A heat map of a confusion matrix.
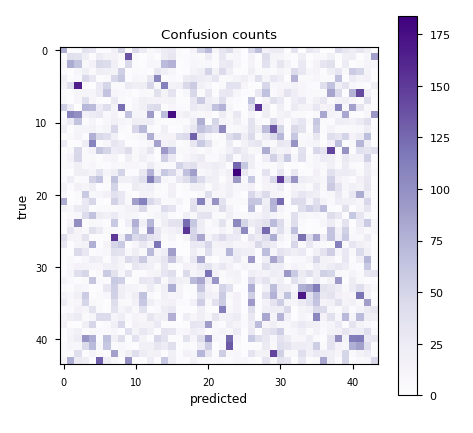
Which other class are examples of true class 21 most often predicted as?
30
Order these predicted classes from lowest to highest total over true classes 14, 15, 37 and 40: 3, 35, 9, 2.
9, 3, 2, 35
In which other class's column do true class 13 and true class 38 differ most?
32
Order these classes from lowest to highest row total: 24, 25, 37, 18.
37, 25, 24, 18
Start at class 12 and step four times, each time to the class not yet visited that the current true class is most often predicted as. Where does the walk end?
29
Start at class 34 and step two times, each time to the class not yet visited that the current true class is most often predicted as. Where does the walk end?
35
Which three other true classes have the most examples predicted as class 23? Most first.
41, 40, 28
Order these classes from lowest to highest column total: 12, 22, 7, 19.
22, 12, 7, 19
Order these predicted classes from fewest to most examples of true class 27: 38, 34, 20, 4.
34, 20, 4, 38
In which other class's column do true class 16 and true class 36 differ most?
24
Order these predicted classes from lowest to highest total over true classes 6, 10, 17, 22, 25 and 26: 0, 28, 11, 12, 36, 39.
0, 36, 11, 39, 12, 28
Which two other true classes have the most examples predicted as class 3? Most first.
40, 8
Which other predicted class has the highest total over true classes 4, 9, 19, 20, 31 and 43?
15
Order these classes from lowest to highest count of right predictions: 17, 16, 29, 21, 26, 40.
26, 16, 17, 29, 21, 40
